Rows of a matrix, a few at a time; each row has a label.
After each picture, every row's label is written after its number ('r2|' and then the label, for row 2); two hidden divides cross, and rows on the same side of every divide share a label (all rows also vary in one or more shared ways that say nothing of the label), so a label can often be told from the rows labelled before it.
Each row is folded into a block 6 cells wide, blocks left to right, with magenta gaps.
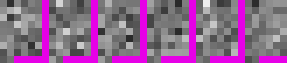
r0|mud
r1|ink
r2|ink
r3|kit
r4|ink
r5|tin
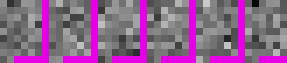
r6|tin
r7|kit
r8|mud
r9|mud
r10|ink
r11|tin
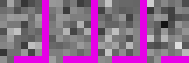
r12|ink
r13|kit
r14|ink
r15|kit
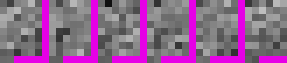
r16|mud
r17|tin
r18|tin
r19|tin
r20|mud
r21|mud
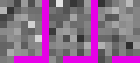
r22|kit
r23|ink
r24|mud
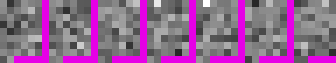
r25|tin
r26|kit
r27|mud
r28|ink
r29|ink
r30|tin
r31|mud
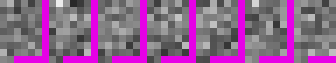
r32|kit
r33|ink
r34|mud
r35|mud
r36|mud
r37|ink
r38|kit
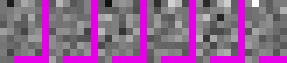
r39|tin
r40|ink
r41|tin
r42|tin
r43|tin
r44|ink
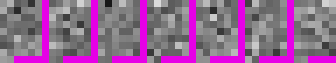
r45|kit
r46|mud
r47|tin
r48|ink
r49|kit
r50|ink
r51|mud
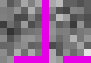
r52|tin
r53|kit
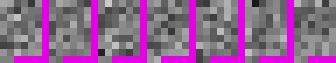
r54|kit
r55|ink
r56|ink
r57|kit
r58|mud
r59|tin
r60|kit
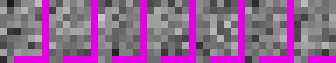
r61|tin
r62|mud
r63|mud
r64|mud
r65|kit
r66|tin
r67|ink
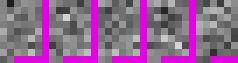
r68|tin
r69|kit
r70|kit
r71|kit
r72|mud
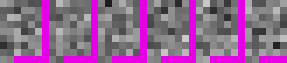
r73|kit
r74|ink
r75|tin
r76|kit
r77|kit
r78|tin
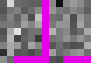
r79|ink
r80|tin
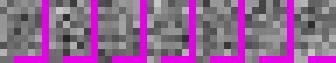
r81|tin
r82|mud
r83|mud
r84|ink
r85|tin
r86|kit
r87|kit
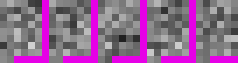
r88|kit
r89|kit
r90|mud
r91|kit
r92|tin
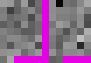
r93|kit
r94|tin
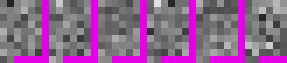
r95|tin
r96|ink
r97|kit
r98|ink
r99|kit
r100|mud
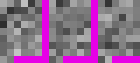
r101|kit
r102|tin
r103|tin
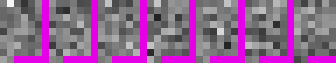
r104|ink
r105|kit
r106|kit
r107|ink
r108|mud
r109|mud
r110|mud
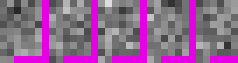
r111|kit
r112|mud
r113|ink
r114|ink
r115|mud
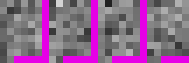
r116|kit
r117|ink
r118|tin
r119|mud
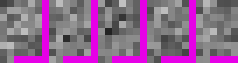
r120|mud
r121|ink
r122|tin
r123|mud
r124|ink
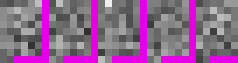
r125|mud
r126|ink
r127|ink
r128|kit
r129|mud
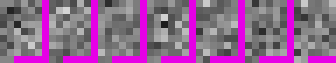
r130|kit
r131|mud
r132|tin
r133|kit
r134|ink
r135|tin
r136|ink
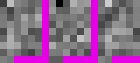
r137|ink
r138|tin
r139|ink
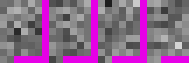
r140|mud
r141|mud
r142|tin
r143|kit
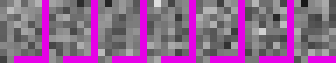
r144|mud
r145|kit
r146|tin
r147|ink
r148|mud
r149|ink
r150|tin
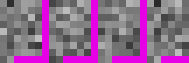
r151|tin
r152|mud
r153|mud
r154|tin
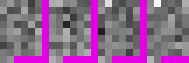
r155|kit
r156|kit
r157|ink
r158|ink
